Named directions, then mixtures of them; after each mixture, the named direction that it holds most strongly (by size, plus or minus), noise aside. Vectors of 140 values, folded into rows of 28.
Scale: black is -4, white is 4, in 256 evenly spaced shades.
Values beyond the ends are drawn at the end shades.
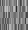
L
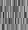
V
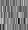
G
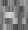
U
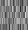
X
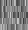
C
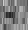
U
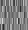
G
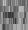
U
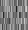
L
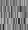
G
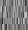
V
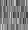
C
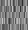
X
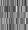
L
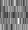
C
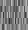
V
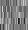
G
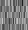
X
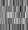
X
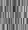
V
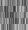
L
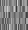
L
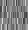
C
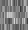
U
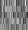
C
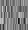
G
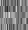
L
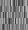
V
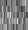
C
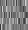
G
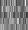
C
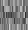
X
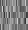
L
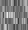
U
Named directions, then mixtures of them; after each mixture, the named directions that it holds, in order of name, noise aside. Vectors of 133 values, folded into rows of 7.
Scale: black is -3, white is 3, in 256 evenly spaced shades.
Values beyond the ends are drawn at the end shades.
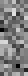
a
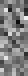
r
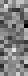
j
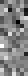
r.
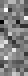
a, j, r.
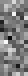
a, j.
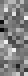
a, j, r.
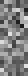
a, j, r.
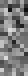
r.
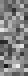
a.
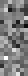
j, r.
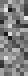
j, r.
